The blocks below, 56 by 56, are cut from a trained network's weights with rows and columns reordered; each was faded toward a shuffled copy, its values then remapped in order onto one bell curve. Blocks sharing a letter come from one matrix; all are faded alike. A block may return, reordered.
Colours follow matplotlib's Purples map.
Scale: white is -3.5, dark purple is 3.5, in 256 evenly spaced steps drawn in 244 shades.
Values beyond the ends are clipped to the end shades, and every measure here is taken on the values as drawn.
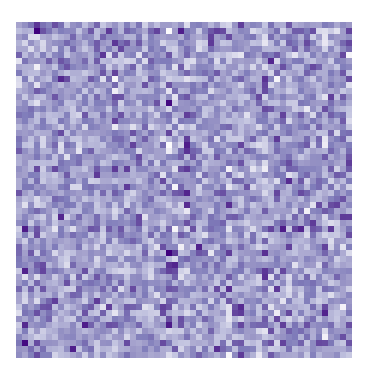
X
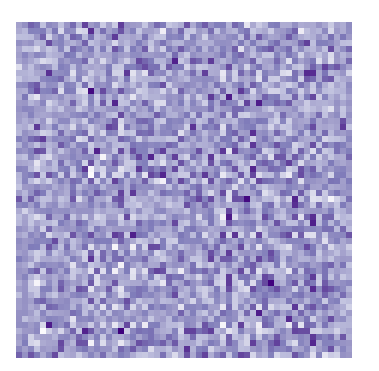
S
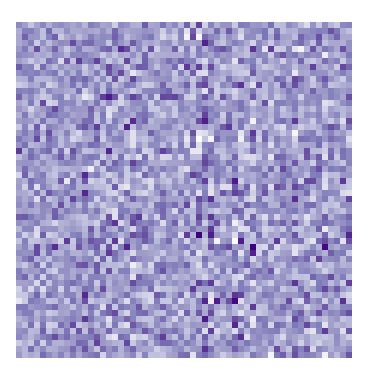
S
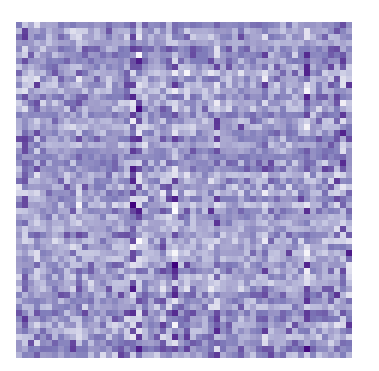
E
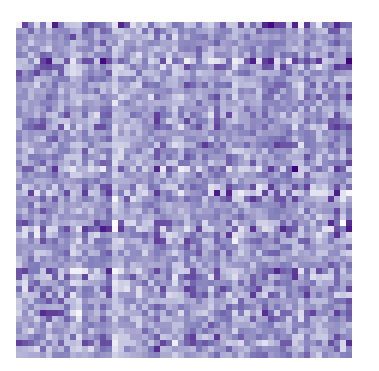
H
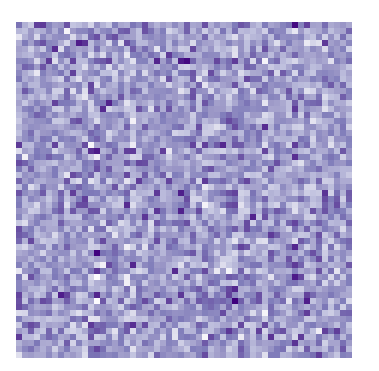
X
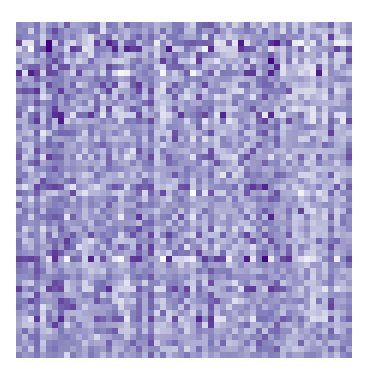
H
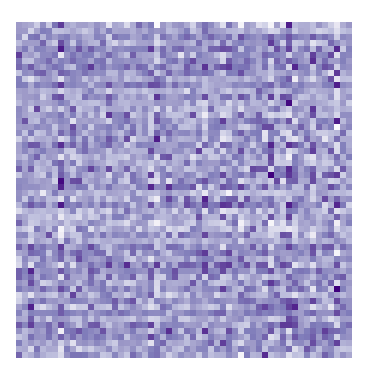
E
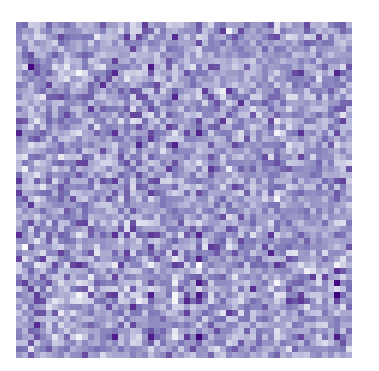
S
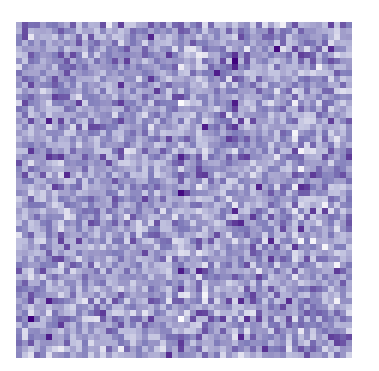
X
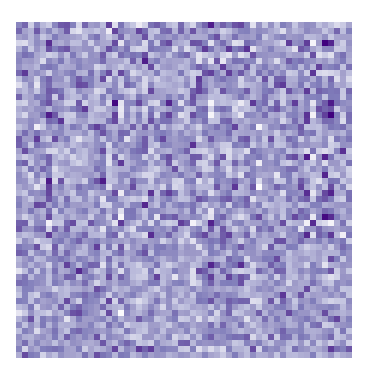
S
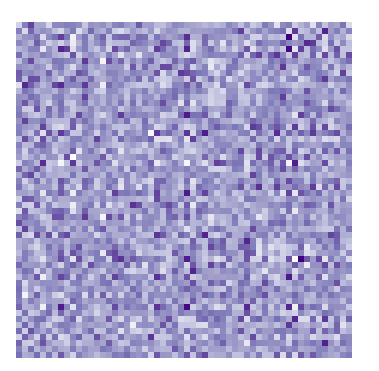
S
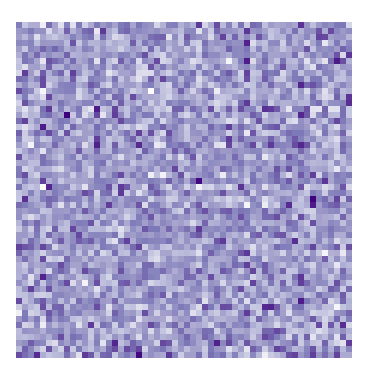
X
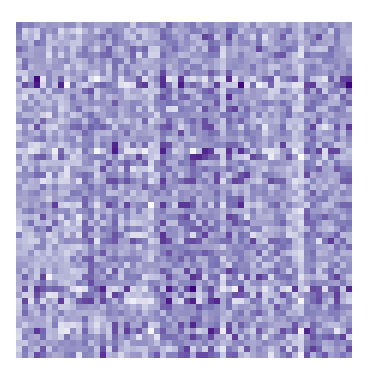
H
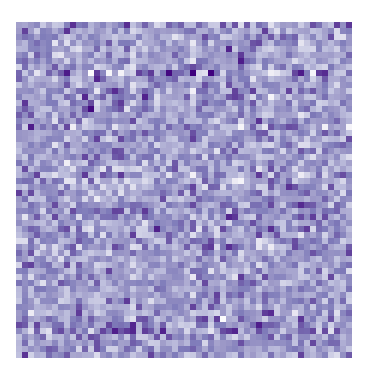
X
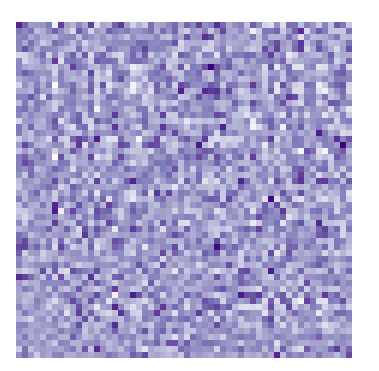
S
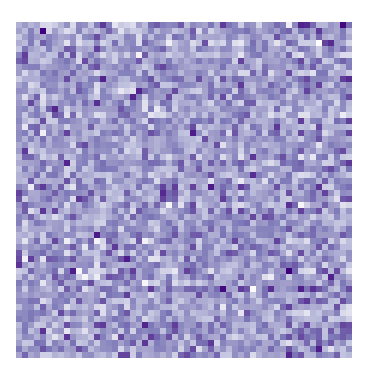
X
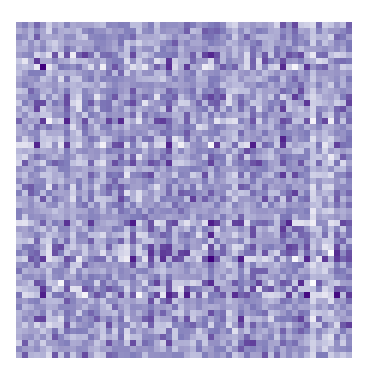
H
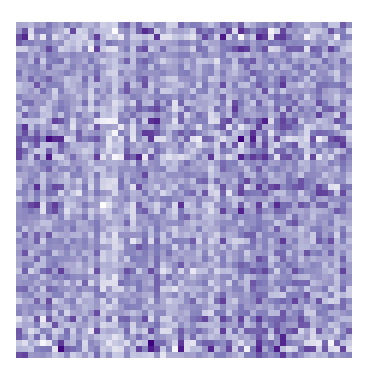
H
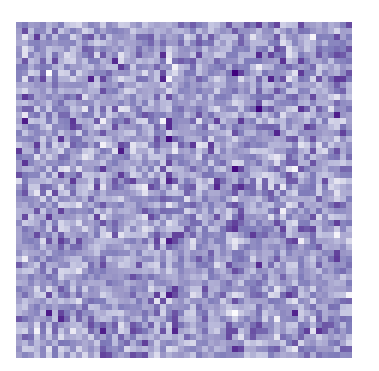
S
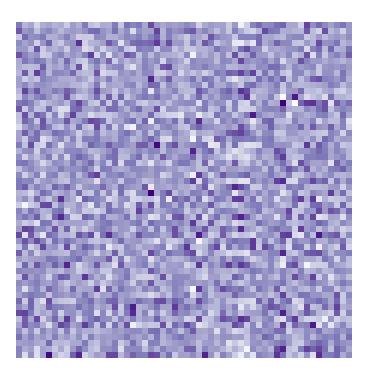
S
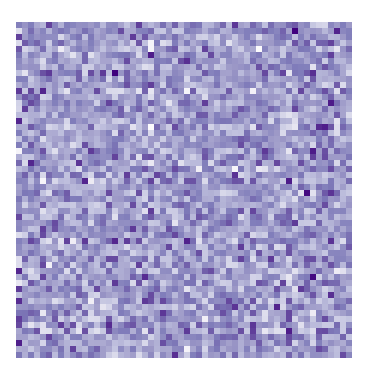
X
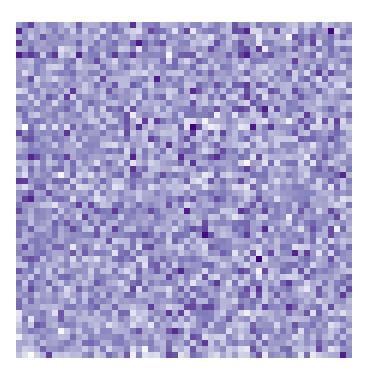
X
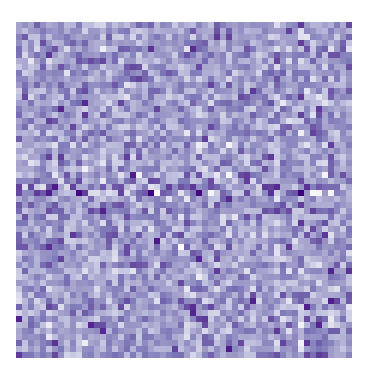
X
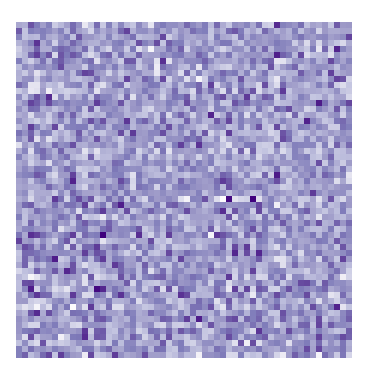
X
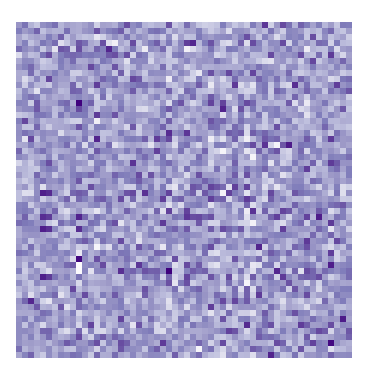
X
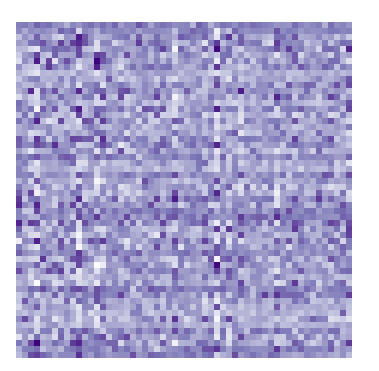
E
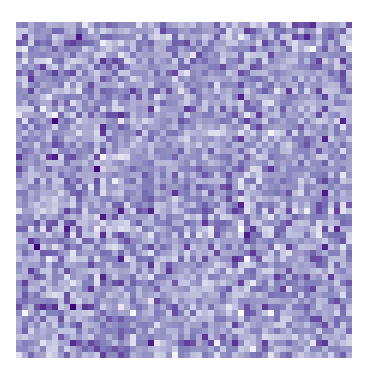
X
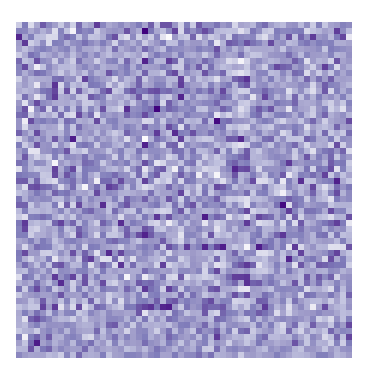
S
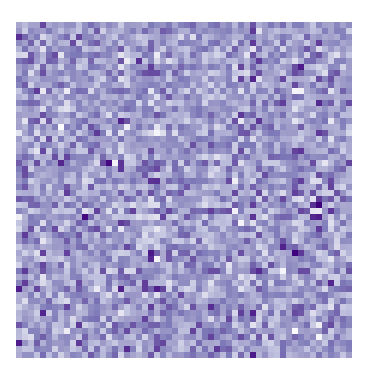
S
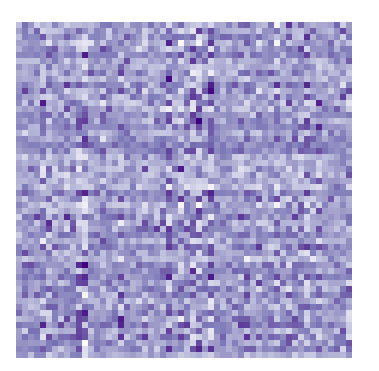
E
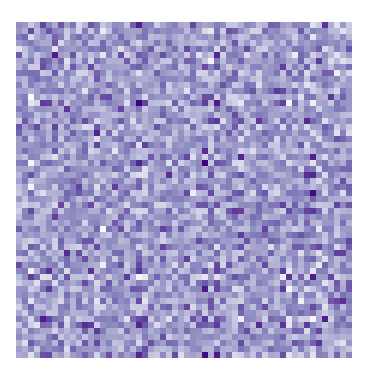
S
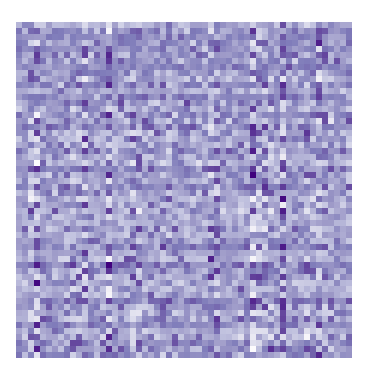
E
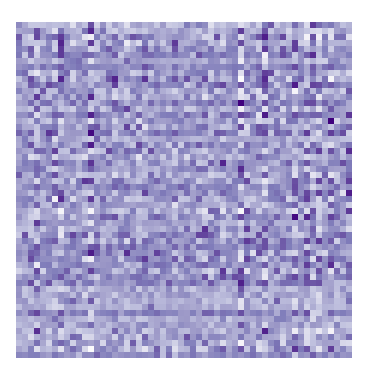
E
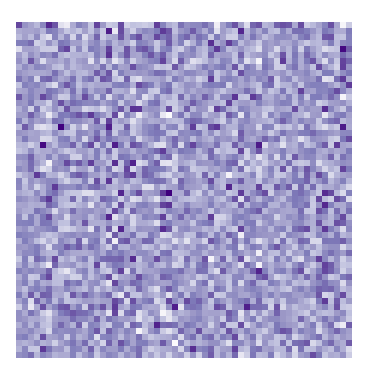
S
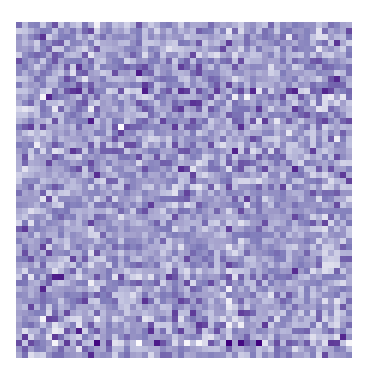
X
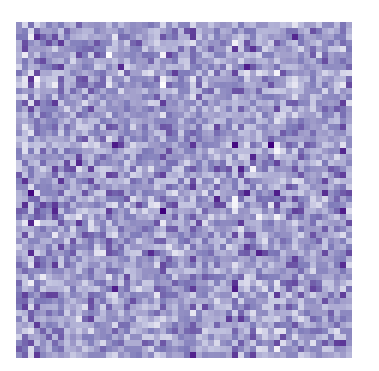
S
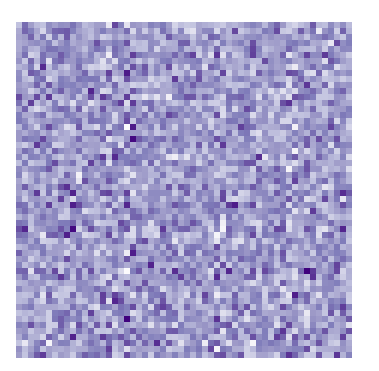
X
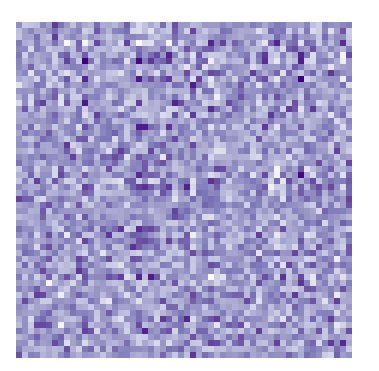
S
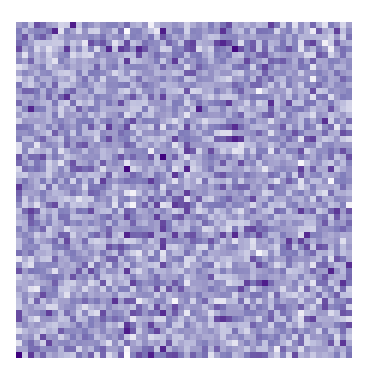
X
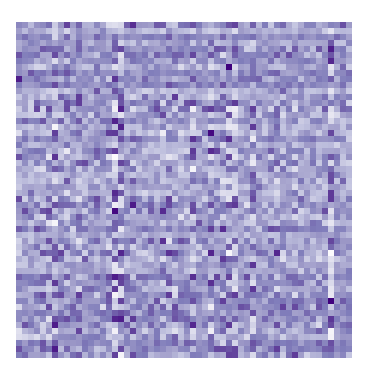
E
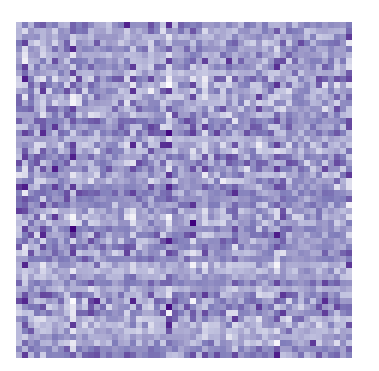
E
